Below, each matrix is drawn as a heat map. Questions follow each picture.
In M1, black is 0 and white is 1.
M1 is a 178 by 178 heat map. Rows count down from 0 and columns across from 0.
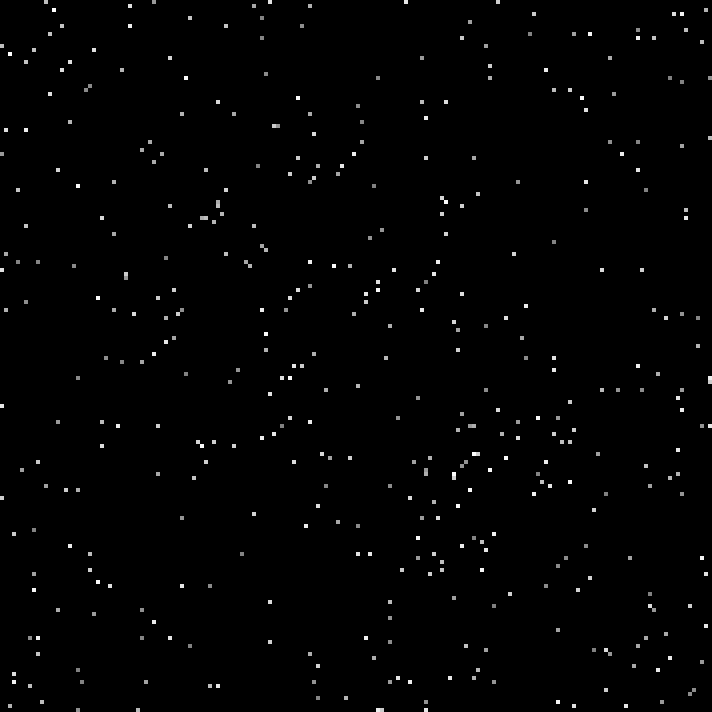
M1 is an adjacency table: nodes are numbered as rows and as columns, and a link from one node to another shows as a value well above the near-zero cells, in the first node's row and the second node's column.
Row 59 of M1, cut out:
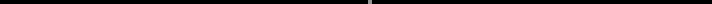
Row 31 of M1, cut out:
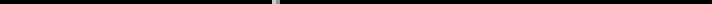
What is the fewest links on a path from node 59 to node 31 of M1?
5
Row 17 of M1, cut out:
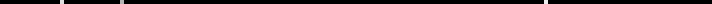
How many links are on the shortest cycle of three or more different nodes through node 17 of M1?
8
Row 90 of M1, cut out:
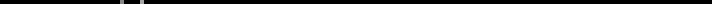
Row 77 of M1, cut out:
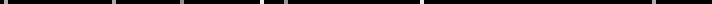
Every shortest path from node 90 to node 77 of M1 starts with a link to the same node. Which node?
node 35
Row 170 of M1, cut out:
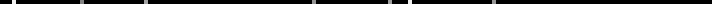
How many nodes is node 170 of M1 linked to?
7
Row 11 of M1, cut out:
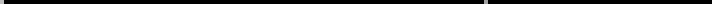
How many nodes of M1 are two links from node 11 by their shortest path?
8
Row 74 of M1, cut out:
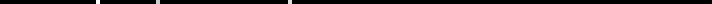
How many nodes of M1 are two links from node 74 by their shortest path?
6
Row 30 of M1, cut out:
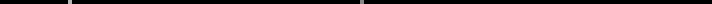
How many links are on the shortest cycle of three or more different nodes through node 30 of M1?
8
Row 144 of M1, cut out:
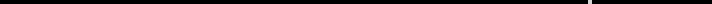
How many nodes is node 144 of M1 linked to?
1
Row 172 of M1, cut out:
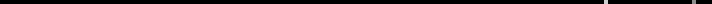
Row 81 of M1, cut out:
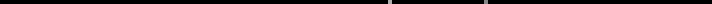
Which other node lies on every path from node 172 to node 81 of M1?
node 151
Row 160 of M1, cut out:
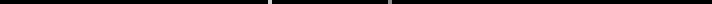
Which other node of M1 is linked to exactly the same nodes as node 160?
node 150
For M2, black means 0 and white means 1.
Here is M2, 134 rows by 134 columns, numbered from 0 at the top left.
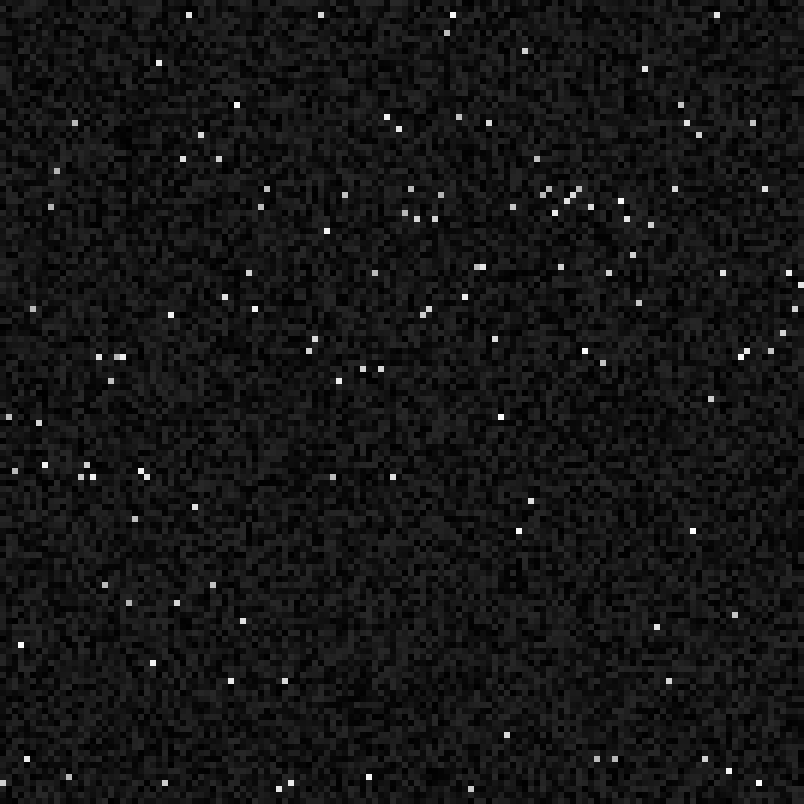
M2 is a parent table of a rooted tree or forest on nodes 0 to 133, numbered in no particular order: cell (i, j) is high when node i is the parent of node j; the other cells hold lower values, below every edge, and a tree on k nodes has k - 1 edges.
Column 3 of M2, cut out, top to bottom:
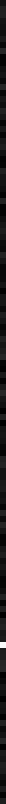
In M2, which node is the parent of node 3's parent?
11
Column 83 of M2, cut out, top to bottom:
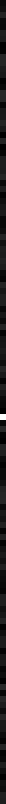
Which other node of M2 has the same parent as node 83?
1
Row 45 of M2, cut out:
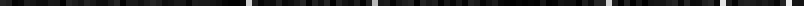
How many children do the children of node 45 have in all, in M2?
2
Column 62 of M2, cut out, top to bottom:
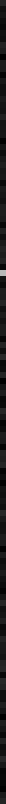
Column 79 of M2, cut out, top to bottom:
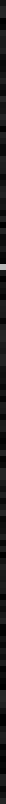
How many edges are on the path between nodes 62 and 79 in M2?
7
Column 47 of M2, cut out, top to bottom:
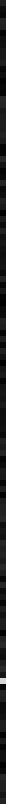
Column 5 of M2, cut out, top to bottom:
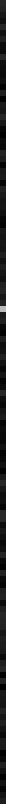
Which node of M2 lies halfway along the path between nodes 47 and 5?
97
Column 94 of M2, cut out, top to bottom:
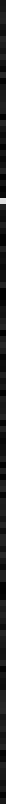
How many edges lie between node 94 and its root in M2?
9
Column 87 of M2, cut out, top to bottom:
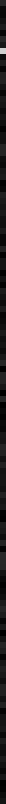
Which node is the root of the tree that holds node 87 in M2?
34
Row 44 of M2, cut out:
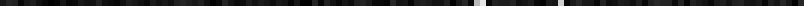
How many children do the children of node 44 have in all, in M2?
5
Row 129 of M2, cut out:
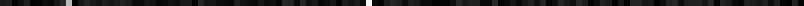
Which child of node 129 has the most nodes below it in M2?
61
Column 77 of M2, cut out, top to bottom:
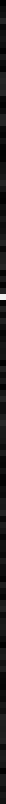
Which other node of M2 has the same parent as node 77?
37
